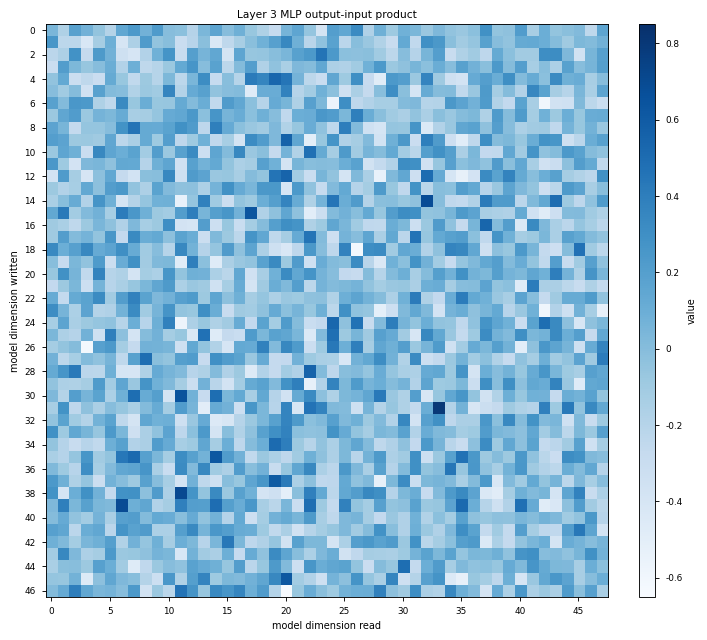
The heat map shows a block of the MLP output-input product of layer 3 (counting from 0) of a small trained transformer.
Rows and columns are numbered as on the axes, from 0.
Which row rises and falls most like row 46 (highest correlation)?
30
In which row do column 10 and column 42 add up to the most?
24
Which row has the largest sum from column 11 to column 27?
7
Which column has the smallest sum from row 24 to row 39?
38
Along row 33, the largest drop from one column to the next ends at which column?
14
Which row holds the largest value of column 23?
2
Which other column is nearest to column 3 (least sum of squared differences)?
34
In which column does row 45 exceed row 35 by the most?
20
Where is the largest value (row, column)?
31, 33
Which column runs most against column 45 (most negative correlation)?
43
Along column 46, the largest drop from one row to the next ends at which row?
32
